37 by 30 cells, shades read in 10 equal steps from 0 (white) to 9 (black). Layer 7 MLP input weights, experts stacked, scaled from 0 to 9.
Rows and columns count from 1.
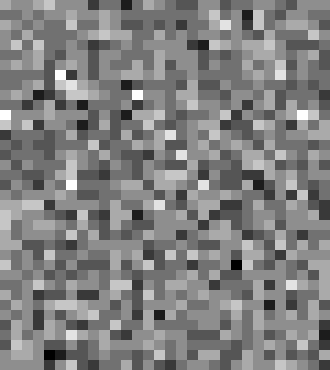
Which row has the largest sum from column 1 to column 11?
11
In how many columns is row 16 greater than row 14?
9
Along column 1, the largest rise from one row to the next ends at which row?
14
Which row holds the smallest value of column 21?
3
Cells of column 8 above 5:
11
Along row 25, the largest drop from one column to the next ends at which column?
26
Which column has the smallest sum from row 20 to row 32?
1
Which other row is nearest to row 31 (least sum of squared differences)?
34
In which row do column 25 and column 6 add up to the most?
36
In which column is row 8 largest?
7
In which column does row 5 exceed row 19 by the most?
19
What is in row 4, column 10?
2
